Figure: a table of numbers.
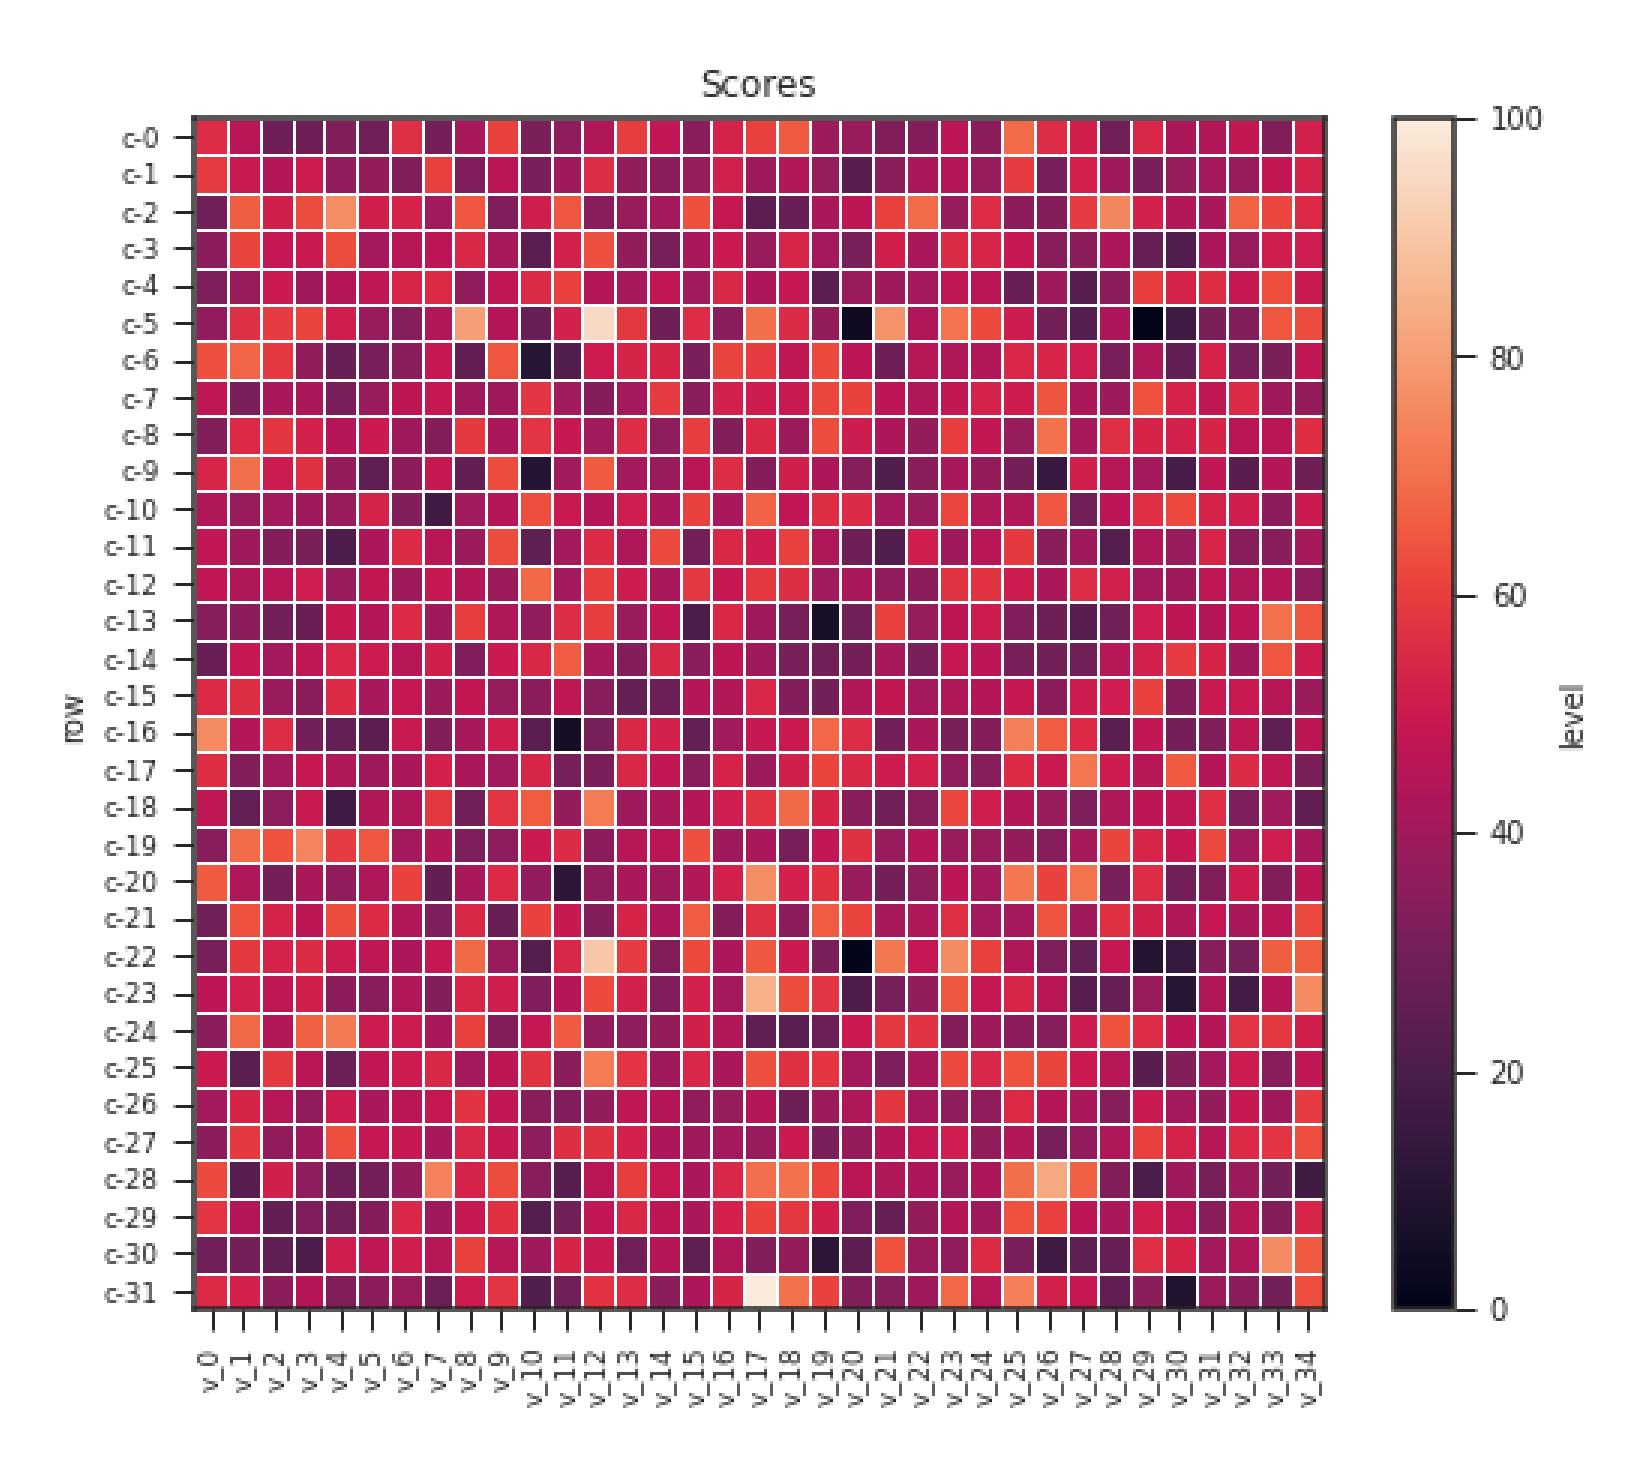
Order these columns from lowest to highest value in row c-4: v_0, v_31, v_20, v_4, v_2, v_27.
v_27, v_0, v_20, v_4, v_2, v_31
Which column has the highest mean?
v_17
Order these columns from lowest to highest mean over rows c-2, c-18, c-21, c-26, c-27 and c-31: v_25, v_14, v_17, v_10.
v_14, v_10, v_25, v_17
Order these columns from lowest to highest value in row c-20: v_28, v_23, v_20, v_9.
v_28, v_20, v_23, v_9
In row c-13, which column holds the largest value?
v_33
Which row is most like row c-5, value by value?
c-22
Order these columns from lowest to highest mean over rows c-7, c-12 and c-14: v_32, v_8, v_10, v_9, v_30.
v_8, v_9, v_32, v_30, v_10
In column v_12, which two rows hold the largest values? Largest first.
c-5, c-22
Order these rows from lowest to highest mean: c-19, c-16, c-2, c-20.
c-16, c-20, c-19, c-2
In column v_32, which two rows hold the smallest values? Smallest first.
c-23, c-9
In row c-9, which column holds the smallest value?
v_10
